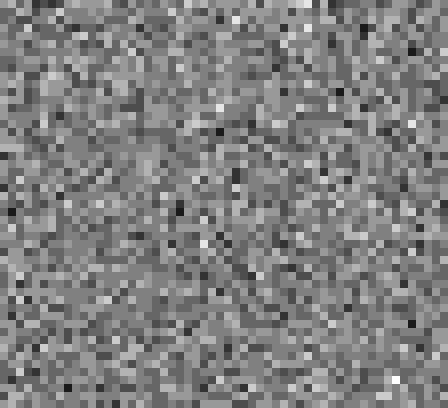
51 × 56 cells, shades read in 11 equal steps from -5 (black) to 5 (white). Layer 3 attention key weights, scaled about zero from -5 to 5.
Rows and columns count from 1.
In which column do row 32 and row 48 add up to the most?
50
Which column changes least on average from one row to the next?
20
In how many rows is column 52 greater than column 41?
15
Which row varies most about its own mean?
1
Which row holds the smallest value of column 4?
38
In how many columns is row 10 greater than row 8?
17
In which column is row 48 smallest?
2
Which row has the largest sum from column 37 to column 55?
30
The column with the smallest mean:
5
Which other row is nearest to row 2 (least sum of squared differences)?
40
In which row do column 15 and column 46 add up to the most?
43
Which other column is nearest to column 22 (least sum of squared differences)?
27
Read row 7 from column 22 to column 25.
2 2 0 0
